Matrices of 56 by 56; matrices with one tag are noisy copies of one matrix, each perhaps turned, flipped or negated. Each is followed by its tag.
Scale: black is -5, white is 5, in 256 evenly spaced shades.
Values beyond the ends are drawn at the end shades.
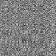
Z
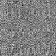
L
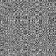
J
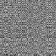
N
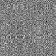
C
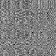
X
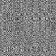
C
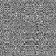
C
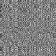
N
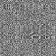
C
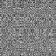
J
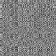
N
